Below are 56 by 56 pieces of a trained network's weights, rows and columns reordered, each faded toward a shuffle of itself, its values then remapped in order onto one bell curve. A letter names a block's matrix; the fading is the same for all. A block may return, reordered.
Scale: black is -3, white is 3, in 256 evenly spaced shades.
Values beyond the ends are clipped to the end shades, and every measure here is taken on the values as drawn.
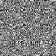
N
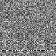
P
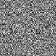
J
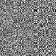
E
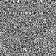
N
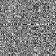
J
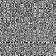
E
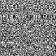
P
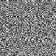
J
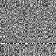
P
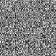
P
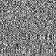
N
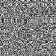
J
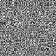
N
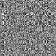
P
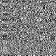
N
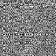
J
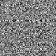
J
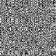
P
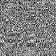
N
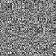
P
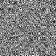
N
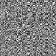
P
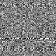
P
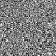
N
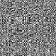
P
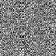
E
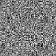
P
